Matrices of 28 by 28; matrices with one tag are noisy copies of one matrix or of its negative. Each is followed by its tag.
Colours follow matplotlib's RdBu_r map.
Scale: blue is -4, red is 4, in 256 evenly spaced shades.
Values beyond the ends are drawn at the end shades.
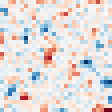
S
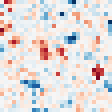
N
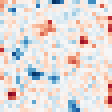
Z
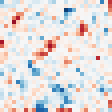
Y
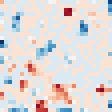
Y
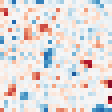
S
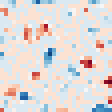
S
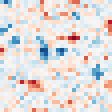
N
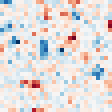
N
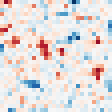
N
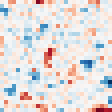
S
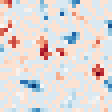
N
